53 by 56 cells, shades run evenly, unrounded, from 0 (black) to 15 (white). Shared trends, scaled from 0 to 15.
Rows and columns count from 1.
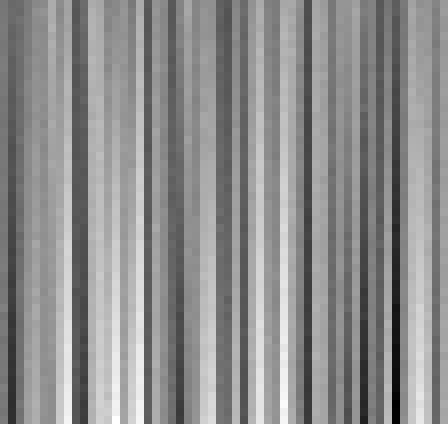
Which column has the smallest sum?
50
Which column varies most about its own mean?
15
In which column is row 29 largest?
36
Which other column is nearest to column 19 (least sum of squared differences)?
48
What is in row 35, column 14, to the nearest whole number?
10
